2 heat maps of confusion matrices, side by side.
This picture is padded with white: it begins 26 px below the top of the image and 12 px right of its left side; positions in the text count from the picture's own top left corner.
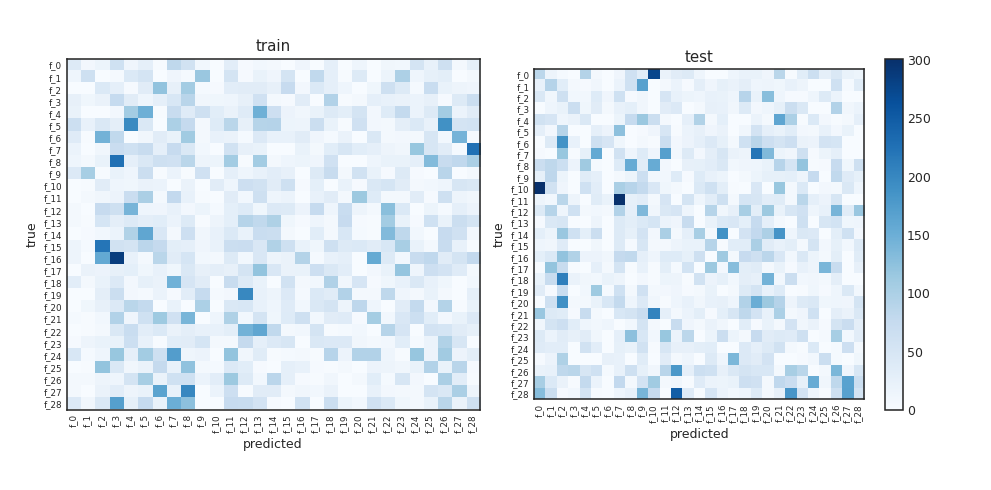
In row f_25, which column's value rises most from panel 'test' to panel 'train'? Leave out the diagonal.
f_8
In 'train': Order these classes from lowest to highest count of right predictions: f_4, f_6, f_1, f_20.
f_6, f_1, f_20, f_4
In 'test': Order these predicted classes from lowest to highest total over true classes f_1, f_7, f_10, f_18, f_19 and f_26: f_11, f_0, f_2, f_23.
f_23, f_11, f_0, f_2
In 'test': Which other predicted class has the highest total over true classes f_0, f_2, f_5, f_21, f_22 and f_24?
f_10
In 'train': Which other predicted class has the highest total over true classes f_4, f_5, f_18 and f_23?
f_26
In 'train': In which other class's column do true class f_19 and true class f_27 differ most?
f_12
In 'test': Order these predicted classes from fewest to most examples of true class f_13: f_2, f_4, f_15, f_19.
f_4, f_15, f_2, f_19
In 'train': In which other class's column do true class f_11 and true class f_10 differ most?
f_20
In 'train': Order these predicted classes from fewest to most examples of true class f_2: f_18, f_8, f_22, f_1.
f_1, f_18, f_22, f_8
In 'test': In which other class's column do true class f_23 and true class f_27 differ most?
f_24
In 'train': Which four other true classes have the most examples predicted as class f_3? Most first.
f_16, f_8, f_28, f_24
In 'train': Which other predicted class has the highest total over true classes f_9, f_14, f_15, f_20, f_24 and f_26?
f_5
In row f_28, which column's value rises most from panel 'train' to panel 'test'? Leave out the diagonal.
f_12
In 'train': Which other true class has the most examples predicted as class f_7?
f_24
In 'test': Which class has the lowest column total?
f_6
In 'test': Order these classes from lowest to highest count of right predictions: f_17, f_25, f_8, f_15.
f_25, f_15, f_17, f_8
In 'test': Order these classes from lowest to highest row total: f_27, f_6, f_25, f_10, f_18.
f_25, f_18, f_6, f_10, f_27
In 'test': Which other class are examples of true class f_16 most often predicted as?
f_2
